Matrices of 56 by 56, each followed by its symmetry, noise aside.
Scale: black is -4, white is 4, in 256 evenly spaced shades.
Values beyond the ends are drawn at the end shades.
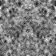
mirrored left to right.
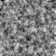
no symmetry.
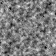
same after a half turn.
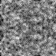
mirrored top to bottom.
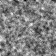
no symmetry.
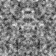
mirrored left to right.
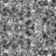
mirrored top to bottom.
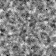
same after a half turn.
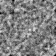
symmetric.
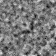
symmetric.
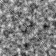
symmetric.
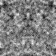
mirrored left to right.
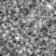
symmetric across the other diagonal.
